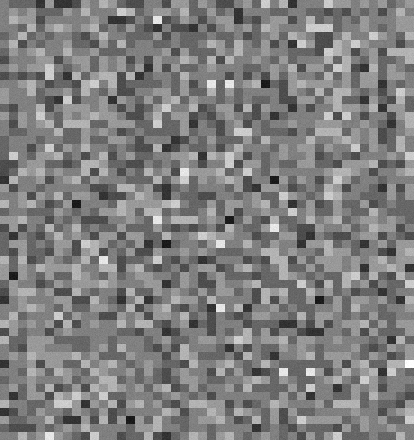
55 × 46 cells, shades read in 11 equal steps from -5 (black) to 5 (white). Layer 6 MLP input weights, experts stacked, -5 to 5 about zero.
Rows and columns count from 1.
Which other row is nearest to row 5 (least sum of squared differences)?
27
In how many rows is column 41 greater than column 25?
20
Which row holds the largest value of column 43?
33
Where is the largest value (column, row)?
46, 46
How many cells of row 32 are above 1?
5
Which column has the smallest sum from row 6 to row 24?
43
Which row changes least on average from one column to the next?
54
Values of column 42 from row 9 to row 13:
2 1 1 0 1
